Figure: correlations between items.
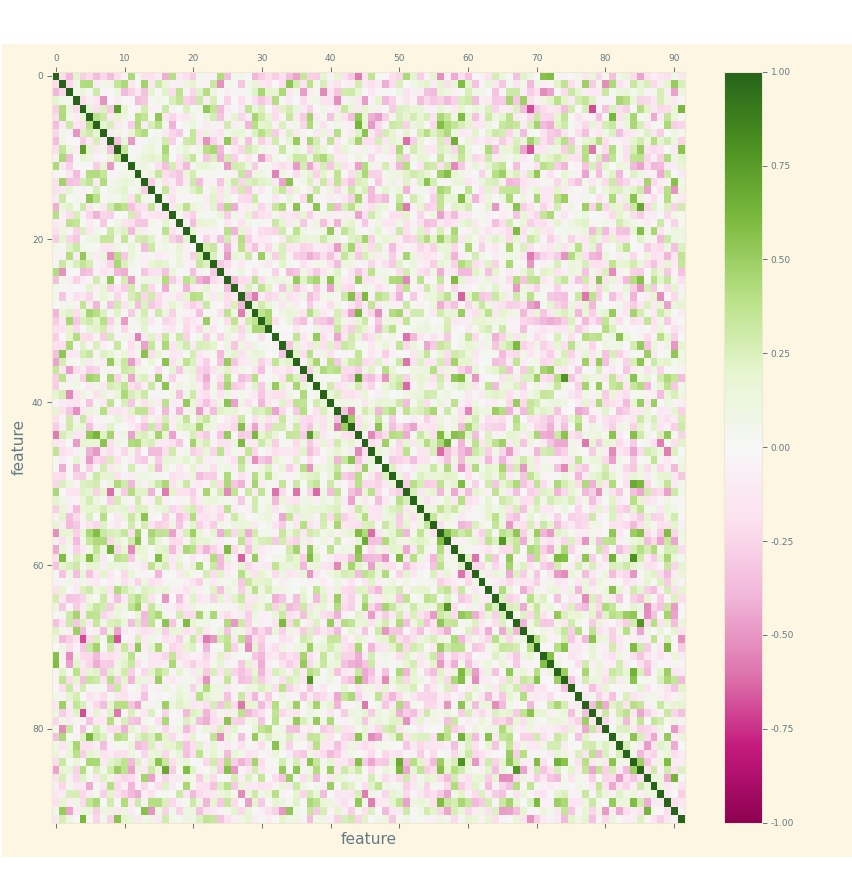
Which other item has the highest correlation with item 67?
85
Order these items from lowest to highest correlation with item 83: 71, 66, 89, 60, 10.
10, 71, 89, 60, 66
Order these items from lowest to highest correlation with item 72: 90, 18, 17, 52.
18, 90, 52, 17
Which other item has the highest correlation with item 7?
45
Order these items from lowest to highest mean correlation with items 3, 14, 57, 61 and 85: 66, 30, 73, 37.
37, 30, 73, 66
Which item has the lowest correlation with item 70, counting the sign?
28
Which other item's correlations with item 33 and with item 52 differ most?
43
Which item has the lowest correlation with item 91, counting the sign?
69
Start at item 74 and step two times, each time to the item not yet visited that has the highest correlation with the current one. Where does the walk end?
44
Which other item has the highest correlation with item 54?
13
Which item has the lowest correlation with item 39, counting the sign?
2
